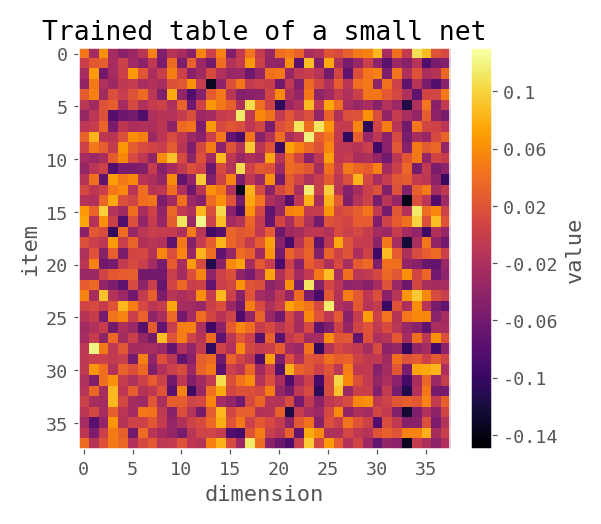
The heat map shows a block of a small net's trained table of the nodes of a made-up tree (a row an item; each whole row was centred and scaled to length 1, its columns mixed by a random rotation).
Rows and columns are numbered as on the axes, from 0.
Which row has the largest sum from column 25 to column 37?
0
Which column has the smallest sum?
33
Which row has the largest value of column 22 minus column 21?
34
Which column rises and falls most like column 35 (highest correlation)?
13
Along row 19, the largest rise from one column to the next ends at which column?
31
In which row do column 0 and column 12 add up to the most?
16
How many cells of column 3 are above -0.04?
31
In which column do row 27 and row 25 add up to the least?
20
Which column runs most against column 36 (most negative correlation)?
18
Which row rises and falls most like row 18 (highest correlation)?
32
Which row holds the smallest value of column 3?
17
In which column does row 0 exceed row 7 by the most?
29
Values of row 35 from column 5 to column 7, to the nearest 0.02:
0 0 0.02
